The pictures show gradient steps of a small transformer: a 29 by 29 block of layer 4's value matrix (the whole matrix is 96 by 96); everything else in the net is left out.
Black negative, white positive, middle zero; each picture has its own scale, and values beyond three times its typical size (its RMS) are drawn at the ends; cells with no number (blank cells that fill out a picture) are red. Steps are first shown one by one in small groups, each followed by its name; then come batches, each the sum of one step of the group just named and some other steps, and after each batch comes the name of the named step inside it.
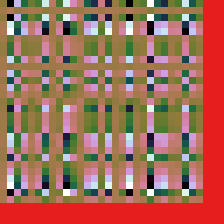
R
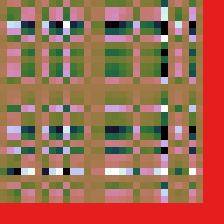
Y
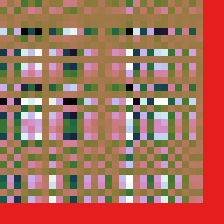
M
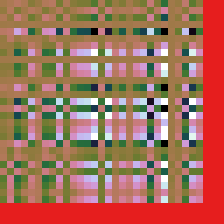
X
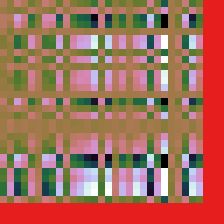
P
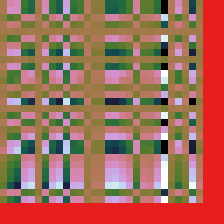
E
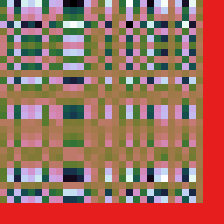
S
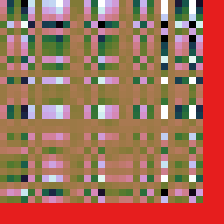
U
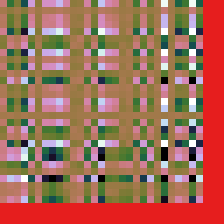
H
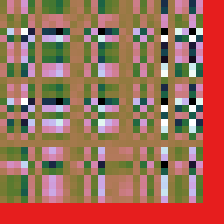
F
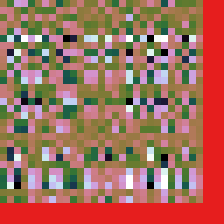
P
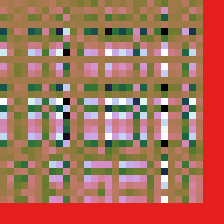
X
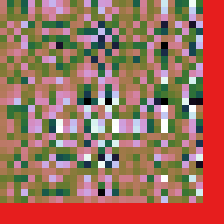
U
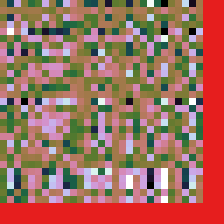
R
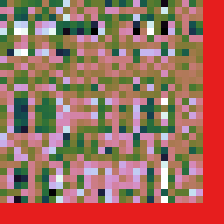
X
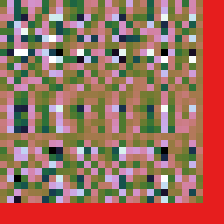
S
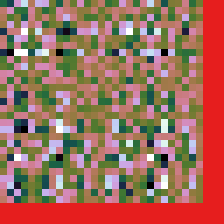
R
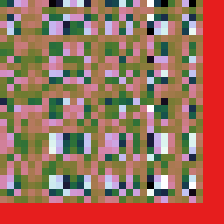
R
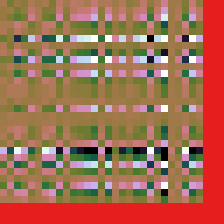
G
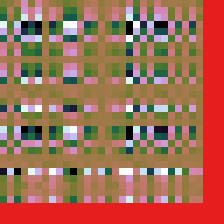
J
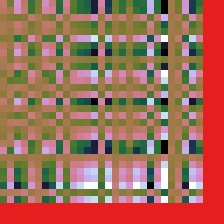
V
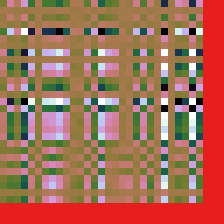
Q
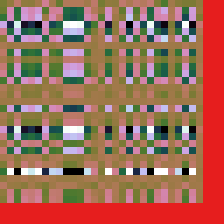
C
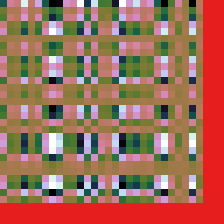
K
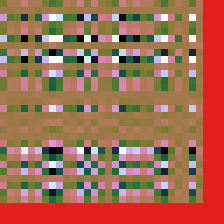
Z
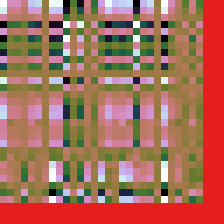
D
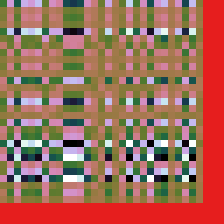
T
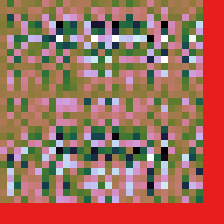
G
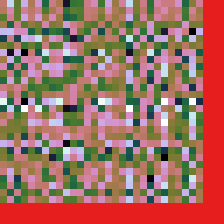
Q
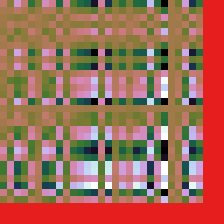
V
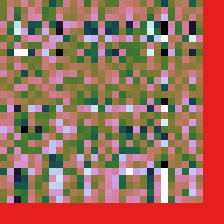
J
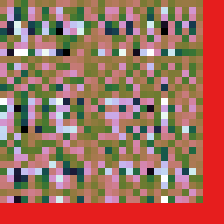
C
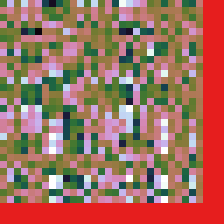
K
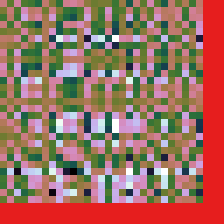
C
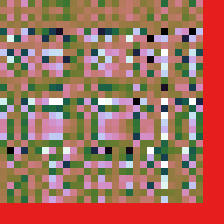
Q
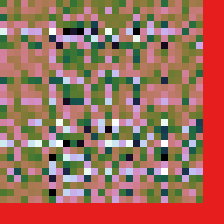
T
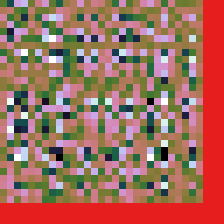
Z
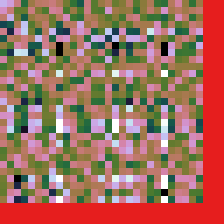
D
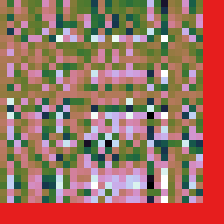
V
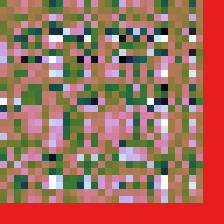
Z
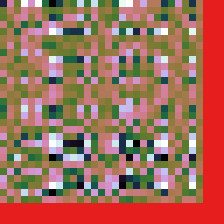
K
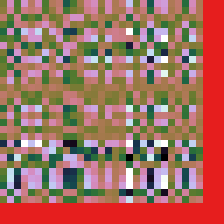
G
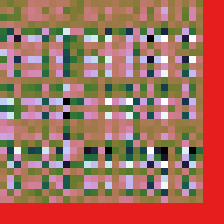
G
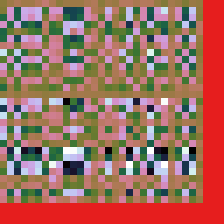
C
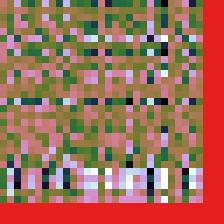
V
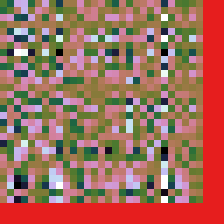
G
